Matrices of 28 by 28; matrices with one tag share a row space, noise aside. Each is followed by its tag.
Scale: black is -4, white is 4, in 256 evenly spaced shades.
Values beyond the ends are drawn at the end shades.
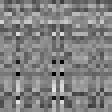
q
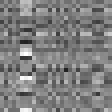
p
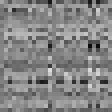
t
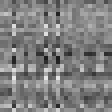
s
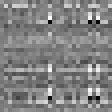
t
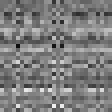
q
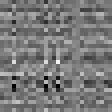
s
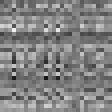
s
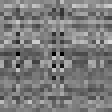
q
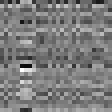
p
